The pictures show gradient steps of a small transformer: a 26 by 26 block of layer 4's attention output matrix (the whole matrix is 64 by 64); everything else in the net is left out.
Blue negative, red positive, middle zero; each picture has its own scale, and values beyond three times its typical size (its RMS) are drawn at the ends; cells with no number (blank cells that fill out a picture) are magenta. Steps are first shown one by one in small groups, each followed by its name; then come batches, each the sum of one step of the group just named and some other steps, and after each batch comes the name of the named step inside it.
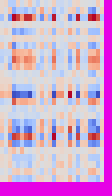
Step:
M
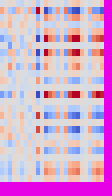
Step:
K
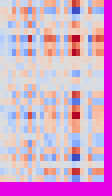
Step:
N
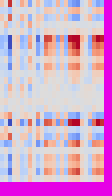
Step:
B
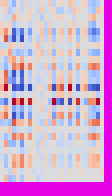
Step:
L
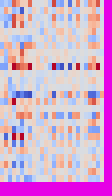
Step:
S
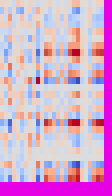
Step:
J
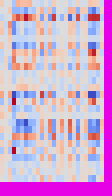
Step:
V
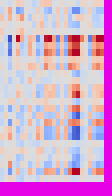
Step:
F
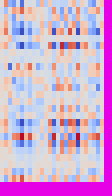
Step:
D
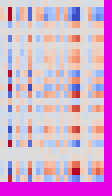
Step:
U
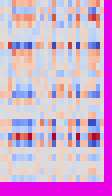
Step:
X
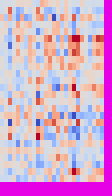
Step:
F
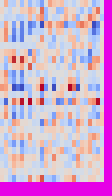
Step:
L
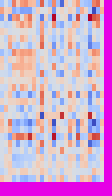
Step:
X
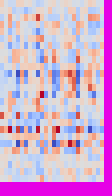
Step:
V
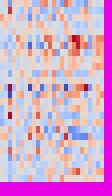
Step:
F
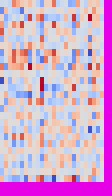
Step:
S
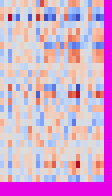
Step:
U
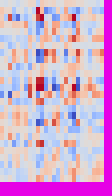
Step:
K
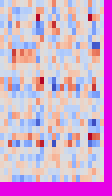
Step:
X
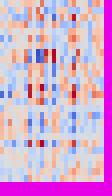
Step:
K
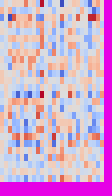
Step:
M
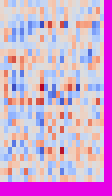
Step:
L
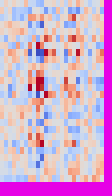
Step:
K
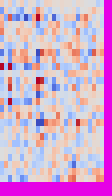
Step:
J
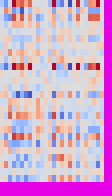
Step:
S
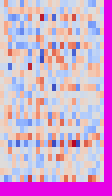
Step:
D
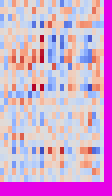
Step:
S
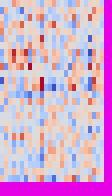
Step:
S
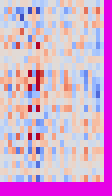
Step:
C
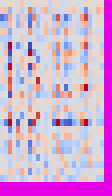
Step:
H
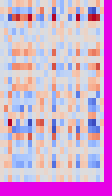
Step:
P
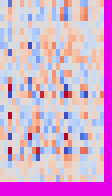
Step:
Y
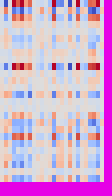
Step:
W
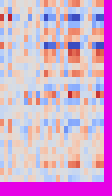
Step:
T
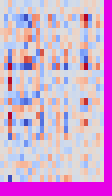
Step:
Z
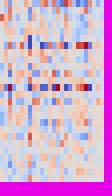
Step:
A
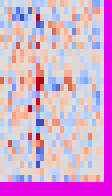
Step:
C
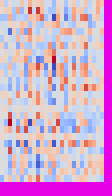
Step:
H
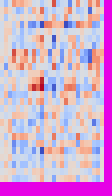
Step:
W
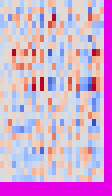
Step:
P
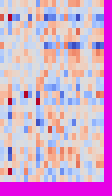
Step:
T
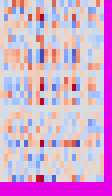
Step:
W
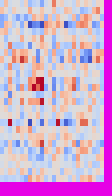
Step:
H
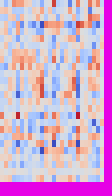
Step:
W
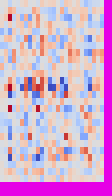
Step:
Y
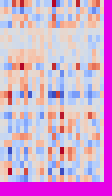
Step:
W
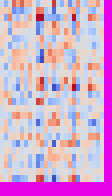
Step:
W
